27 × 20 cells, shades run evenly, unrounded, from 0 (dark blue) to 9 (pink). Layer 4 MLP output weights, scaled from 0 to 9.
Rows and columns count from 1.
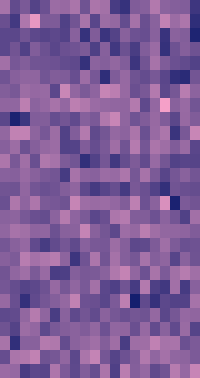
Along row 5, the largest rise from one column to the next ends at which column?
10
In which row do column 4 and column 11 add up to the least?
3
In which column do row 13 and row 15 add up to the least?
18
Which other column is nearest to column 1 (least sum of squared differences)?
6
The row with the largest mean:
8
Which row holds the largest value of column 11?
7
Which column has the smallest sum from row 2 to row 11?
20
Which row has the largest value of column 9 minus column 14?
22
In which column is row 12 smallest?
9
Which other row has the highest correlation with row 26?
17
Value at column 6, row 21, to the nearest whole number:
5
